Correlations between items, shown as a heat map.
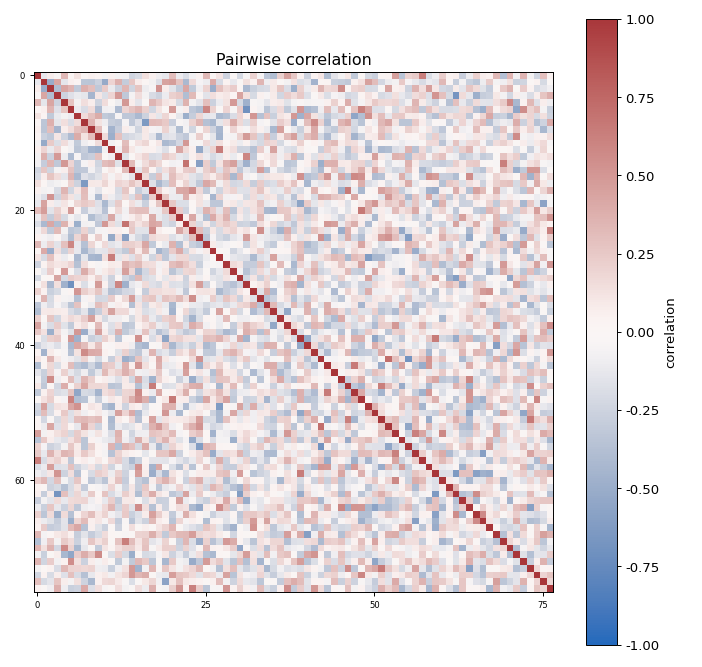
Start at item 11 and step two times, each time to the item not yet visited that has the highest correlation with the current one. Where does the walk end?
64
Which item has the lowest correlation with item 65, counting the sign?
59
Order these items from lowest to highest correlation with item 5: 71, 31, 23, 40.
31, 71, 40, 23
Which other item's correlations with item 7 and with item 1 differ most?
41
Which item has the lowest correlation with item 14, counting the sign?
71
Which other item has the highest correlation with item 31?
12
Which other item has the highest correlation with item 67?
32
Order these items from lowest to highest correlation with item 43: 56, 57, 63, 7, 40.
57, 7, 56, 40, 63
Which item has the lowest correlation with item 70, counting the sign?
30
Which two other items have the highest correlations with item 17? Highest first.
46, 23
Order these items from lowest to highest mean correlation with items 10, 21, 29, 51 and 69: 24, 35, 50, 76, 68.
24, 68, 35, 50, 76
